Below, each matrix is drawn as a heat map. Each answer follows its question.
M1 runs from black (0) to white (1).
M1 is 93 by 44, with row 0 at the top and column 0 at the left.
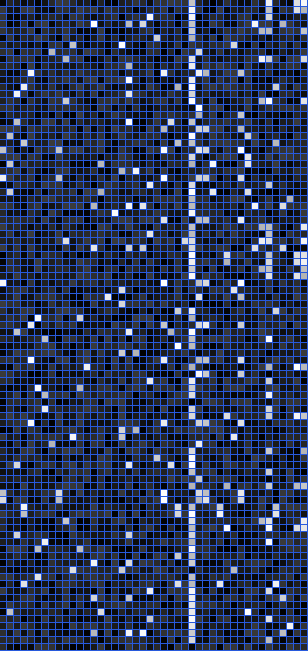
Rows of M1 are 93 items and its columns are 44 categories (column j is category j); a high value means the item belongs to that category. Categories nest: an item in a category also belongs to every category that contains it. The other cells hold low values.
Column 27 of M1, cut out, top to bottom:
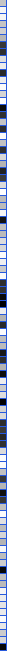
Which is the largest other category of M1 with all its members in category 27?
38
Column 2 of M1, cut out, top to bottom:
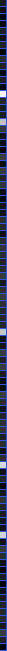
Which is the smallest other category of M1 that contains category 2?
18
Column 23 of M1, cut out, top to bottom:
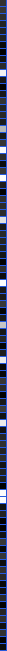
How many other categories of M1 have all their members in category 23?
3
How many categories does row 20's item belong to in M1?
4
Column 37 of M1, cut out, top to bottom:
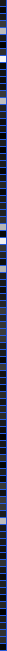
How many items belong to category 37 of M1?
7
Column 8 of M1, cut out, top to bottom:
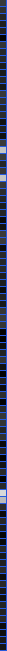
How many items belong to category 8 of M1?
4
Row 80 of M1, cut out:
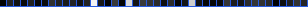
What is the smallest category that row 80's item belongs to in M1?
13
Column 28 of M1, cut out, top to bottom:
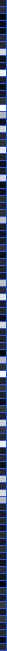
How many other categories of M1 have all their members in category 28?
8
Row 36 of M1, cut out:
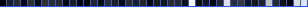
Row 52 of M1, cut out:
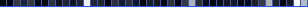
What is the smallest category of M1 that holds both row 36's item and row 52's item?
42
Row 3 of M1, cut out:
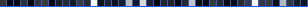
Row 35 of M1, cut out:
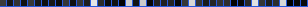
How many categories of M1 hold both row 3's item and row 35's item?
6
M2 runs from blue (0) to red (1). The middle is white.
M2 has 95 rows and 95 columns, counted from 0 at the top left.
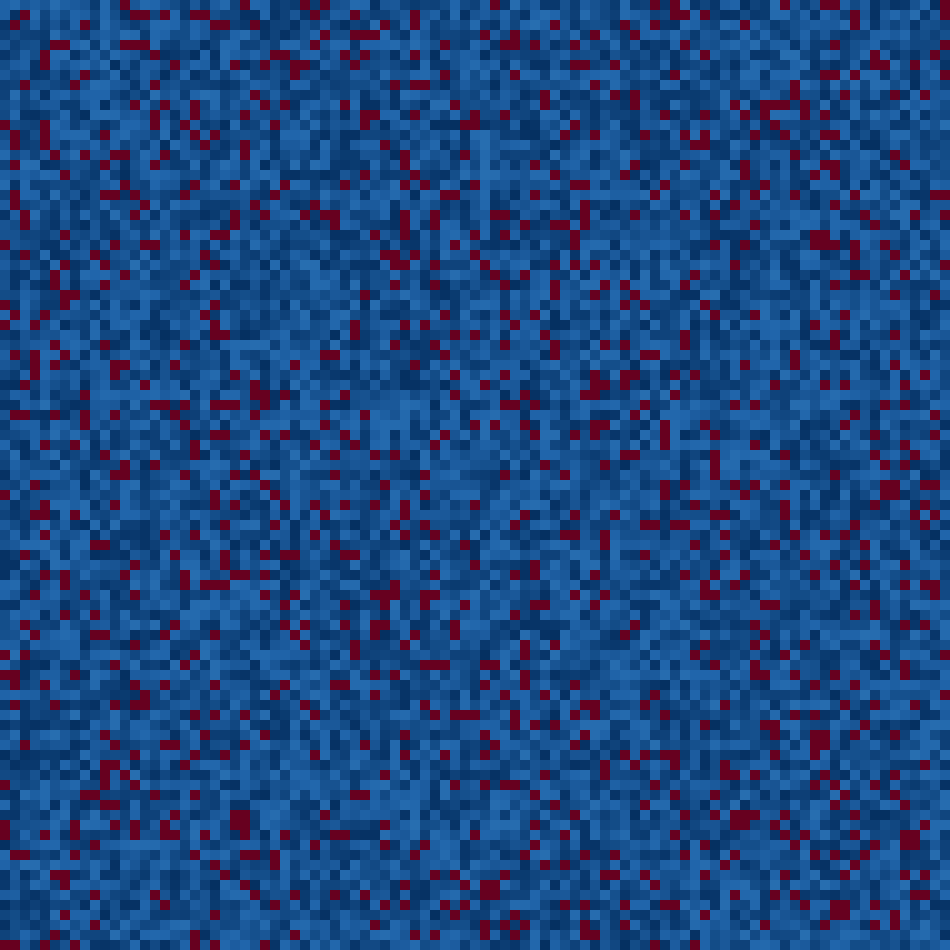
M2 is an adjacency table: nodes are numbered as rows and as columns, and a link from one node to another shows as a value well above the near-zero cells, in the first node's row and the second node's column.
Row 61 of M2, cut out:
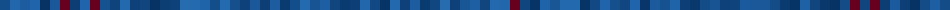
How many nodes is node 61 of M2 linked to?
5
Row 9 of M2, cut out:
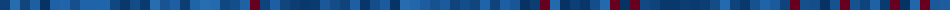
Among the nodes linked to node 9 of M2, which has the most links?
node 89
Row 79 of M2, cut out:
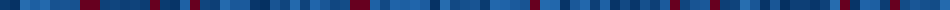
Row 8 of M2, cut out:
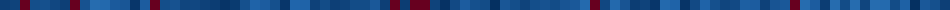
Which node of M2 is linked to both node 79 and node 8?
node 15
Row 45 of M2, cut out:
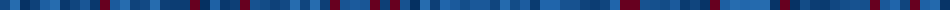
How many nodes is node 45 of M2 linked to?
12
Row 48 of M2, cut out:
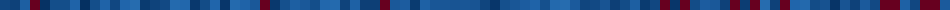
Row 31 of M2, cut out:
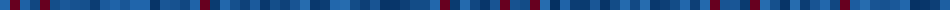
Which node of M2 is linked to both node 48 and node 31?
node 75
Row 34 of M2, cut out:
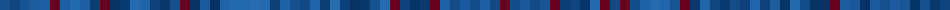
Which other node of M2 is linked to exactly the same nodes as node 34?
node 28
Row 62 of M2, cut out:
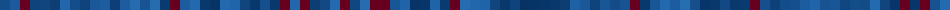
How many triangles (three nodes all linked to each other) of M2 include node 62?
6
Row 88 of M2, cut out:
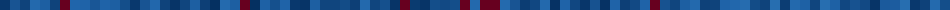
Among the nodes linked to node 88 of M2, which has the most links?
node 40
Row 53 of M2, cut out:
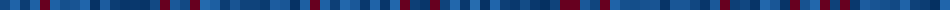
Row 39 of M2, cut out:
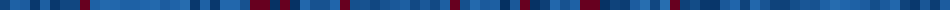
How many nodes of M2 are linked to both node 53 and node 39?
0
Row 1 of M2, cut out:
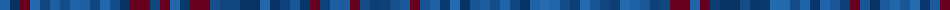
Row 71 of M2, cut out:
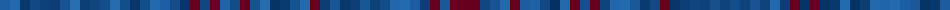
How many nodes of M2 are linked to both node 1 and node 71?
2
